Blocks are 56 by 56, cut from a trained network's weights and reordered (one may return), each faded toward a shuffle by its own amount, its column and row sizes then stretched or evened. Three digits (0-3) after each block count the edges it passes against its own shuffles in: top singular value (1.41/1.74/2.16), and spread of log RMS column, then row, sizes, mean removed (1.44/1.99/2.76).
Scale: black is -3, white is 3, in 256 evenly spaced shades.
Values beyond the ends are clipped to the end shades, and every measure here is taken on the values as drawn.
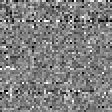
0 1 3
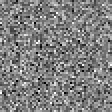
0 1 1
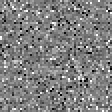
1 1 0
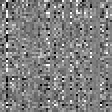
3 3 1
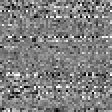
2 1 3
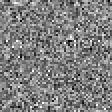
1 0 1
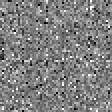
0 2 0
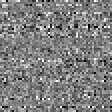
0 1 3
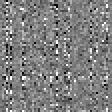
2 3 0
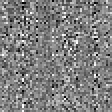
1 3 1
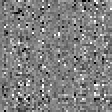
1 3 0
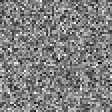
0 0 1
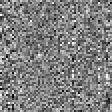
0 2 0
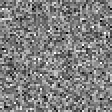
0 0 0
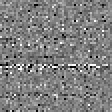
2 1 2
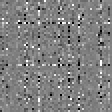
2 3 1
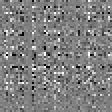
1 3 3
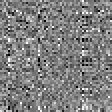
3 2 1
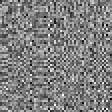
3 2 0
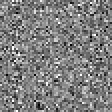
1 2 0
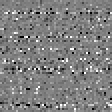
1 0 3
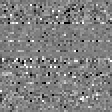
0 0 3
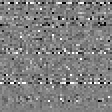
2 0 3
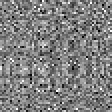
2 0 0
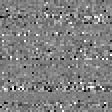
0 0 3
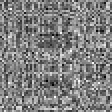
3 0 0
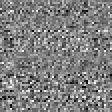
2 1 3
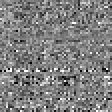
1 0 3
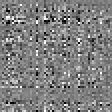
0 3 3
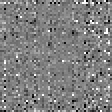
1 3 2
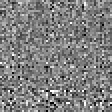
1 2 2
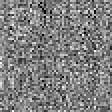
2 1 0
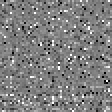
0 1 1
